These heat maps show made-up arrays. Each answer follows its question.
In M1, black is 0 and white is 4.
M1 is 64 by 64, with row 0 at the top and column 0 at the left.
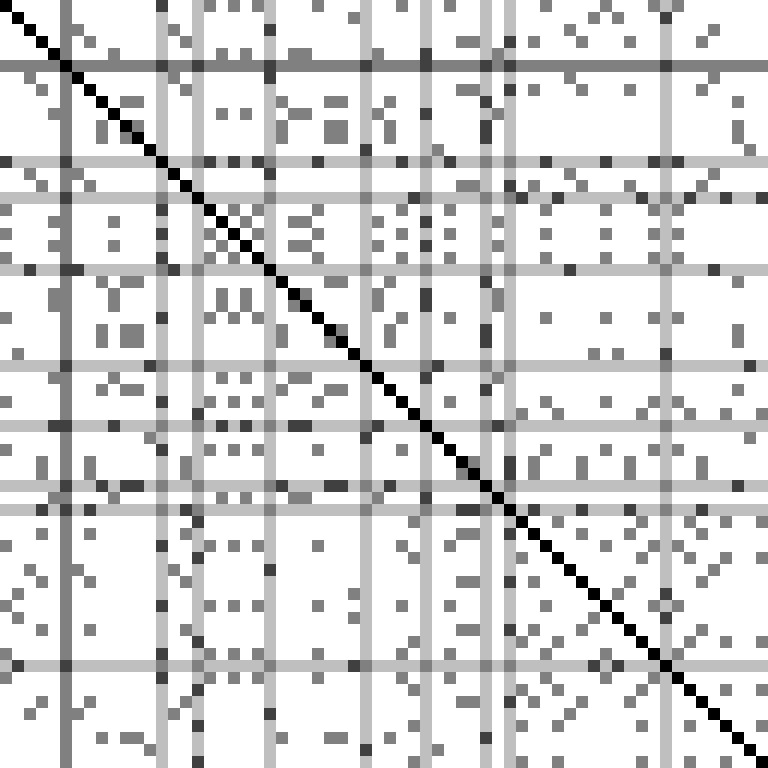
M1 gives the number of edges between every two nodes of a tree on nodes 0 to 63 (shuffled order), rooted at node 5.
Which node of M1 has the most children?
13
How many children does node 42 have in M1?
9
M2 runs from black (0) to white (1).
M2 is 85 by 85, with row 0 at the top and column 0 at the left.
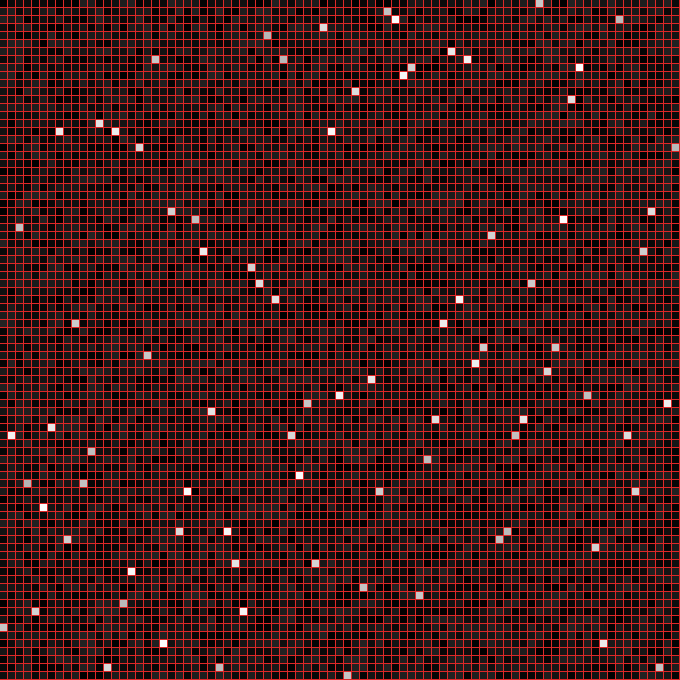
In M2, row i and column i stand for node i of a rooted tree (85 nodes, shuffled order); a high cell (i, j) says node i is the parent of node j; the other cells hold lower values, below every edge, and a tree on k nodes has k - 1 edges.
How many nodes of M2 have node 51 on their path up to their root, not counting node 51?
3
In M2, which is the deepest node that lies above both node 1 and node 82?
83
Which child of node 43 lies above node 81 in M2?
60
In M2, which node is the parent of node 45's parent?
49
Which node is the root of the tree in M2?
76
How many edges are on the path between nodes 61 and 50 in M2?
5
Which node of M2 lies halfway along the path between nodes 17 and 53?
11
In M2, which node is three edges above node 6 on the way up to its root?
37
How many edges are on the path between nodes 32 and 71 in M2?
4
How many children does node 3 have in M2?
1
